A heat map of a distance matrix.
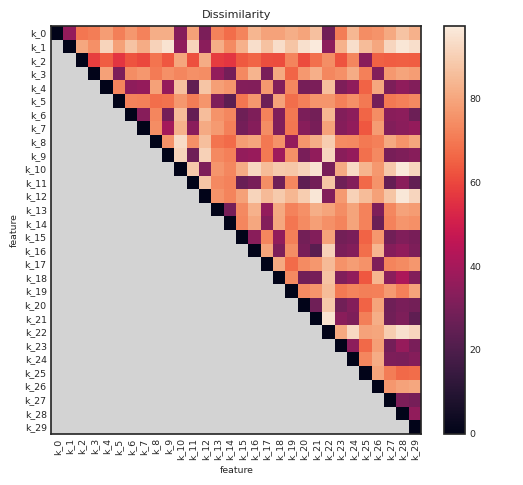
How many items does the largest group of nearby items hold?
15
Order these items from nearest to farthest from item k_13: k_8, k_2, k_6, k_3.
k_3, k_2, k_8, k_6
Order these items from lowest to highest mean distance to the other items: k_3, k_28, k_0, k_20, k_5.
k_20, k_28, k_5, k_3, k_0
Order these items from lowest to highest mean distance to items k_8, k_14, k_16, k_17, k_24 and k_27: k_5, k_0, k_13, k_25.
k_5, k_13, k_25, k_0
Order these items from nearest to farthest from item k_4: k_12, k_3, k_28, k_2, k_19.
k_28, k_2, k_19, k_3, k_12
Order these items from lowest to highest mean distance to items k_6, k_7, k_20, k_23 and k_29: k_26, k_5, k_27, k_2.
k_27, k_2, k_5, k_26
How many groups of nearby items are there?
5
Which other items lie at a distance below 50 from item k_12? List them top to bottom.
k_0, k_1, k_10, k_22
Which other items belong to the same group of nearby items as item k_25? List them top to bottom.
k_2
